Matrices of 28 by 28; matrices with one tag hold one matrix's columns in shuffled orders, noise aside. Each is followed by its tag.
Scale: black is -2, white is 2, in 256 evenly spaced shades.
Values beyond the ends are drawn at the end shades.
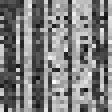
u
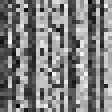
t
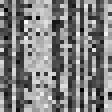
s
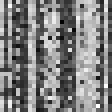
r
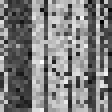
s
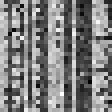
r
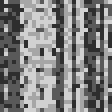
t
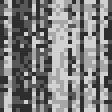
s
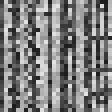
r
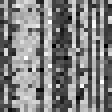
t
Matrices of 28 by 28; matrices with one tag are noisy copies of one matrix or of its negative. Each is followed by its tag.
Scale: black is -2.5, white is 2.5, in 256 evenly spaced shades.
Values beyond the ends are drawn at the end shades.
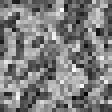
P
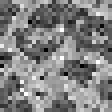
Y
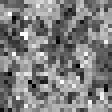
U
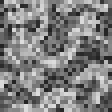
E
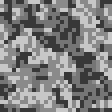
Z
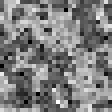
Z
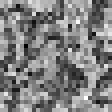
P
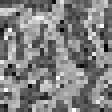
P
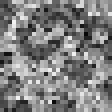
Y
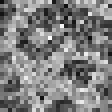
Y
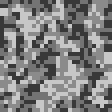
P
